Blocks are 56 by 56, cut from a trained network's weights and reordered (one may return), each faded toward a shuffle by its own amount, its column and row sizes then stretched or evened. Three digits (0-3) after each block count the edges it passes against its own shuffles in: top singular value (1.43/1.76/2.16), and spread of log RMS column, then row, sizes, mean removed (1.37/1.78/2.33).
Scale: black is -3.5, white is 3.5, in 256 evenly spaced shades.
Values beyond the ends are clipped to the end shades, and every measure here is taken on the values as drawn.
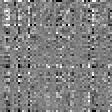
3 3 3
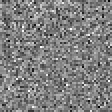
0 1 1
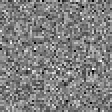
1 0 1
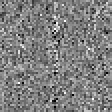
0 2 0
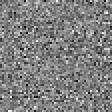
1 1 2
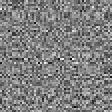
3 0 2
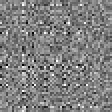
2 2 2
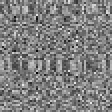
3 1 0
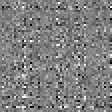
0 3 3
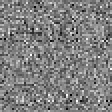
2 1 2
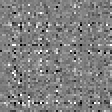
1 3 3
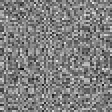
3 0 1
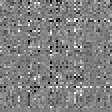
2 3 3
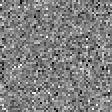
0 1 0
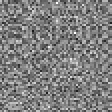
3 0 0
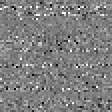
0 0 3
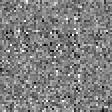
0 1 2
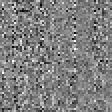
1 3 1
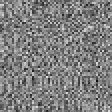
3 1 0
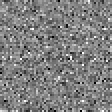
0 0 2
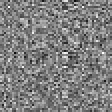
2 1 0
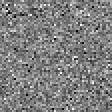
0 0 1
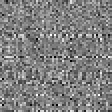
3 0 3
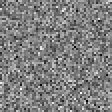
0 0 0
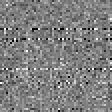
2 1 3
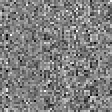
2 2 0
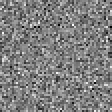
0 0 0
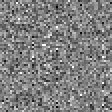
1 2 0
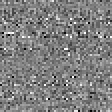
0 1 3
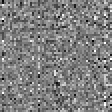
1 3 1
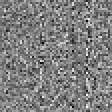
0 3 0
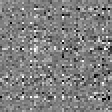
2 3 3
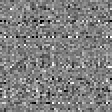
1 1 3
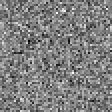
0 0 1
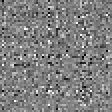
0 3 3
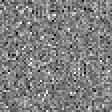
0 1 0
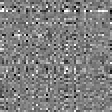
3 3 3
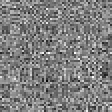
2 0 1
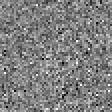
0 2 0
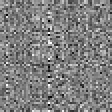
3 2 1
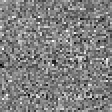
0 0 2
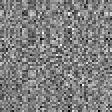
3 1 1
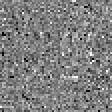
1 2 1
